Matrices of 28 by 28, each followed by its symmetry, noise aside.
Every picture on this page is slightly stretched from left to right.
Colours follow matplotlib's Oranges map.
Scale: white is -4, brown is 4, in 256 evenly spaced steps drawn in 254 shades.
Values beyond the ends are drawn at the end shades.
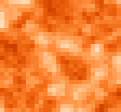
symmetric.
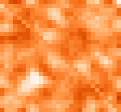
symmetric across the other diagonal.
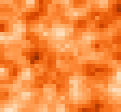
antisymmetric.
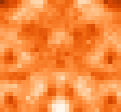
mirrored left to right.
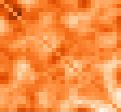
symmetric.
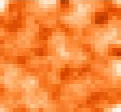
symmetric across the other diagonal.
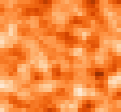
antisymmetric.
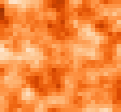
antisymmetric.
